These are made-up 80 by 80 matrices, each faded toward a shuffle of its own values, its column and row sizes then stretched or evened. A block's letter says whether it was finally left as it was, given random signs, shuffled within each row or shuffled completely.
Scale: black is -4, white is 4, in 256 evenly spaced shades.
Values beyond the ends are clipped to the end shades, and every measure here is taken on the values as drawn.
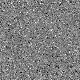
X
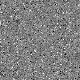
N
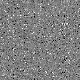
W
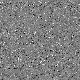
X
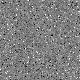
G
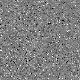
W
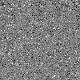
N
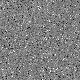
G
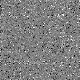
W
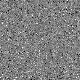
X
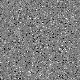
N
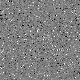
X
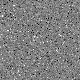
G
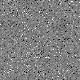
W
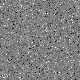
G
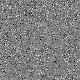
W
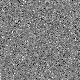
G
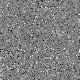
N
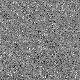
X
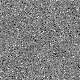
X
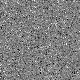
G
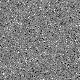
G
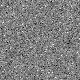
G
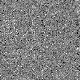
W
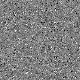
N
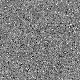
X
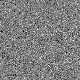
X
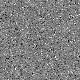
G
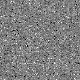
W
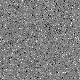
G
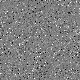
X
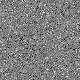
G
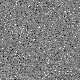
G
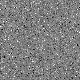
X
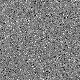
G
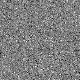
N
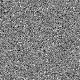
X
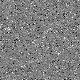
X
